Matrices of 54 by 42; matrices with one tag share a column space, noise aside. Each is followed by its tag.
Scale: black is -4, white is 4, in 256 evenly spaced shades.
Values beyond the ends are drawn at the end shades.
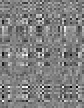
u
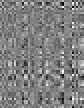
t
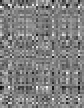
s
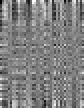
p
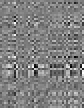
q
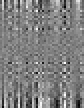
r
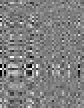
q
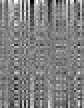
p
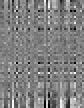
r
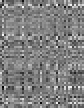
s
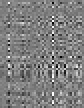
q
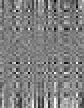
r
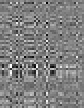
q
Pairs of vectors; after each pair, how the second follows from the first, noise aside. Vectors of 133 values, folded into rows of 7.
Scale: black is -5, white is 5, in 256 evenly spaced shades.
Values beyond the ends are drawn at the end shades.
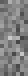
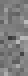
negated, partly zeroed.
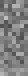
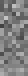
copied.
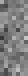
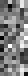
reversed, negated, scaled up.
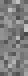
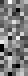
reversed, negated, scaled up.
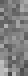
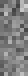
wrapped around.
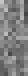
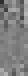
negated, partly zeroed.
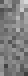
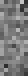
sign-scrambled.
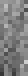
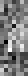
wrapped around, negated, scaled up.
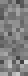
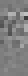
wrapped around, partly zeroed.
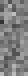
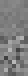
wrapped around, negated, partly zeroed.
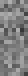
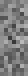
wrapped around.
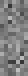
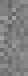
wrapped around, negated, shrunk.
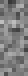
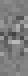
wrapped around, negated, partly zeroed.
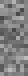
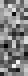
wrapped around, negated, scaled up.
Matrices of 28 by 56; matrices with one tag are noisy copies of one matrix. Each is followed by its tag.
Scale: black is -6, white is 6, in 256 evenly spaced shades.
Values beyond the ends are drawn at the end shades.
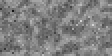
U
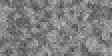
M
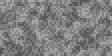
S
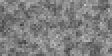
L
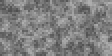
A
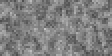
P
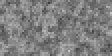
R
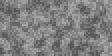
A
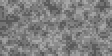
L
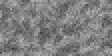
U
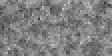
L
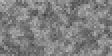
S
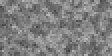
L
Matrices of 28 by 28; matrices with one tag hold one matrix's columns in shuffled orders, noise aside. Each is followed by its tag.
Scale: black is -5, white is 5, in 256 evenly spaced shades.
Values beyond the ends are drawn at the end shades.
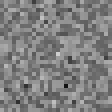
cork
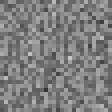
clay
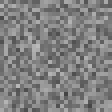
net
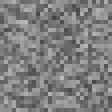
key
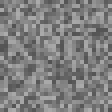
cork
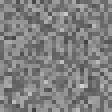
clay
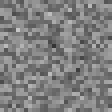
key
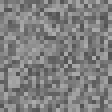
clay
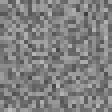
key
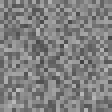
net
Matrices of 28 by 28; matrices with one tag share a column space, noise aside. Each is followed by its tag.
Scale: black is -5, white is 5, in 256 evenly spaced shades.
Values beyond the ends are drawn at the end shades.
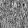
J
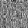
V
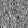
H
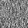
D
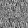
D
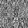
D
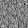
J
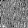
J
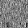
J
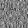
J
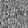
V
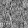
J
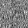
H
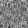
J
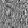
V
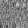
J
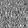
H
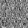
D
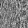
J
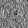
V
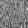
J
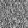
D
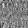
J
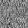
D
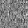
V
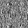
H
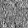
J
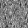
J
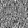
D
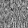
J
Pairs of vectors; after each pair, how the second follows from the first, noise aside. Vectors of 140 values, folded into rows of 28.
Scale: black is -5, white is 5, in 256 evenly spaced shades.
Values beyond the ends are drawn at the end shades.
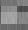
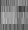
copied.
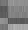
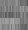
wrapped around, shrunk.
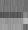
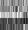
negated, scaled up.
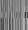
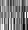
negated, scaled up.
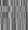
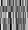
negated, scaled up.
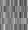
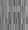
wrapped around, shrunk.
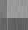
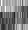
wrapped around, negated, scaled up.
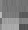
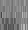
negated, partly zeroed.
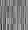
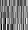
scaled up.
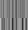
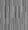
wrapped around, shrunk.
